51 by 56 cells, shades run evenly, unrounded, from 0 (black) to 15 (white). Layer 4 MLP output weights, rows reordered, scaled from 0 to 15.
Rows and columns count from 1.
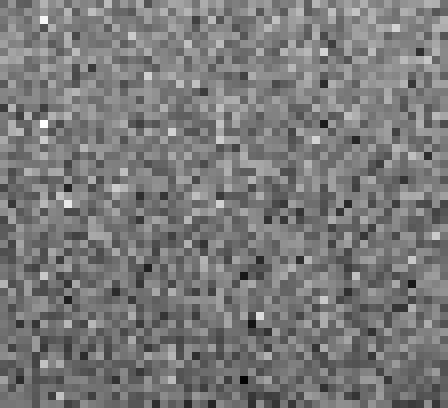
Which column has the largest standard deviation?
6
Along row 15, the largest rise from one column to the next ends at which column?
4
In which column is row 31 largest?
24
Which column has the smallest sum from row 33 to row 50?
18
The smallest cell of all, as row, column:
48, 31
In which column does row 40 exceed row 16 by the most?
41
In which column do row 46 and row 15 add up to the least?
5
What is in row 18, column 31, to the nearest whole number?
7
